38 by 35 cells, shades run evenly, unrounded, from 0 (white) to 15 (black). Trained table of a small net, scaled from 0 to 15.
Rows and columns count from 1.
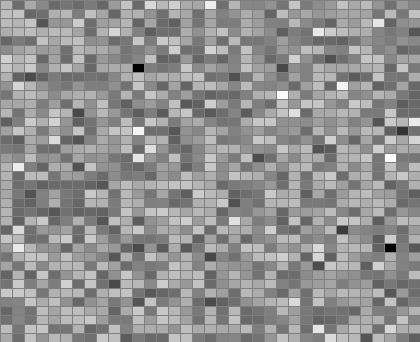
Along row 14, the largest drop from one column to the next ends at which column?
33
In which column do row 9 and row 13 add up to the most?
7
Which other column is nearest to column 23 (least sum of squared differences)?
17
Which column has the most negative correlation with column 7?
23
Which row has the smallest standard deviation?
2
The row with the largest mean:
9
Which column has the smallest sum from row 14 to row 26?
18
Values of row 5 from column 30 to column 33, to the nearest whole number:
8 6 7 8
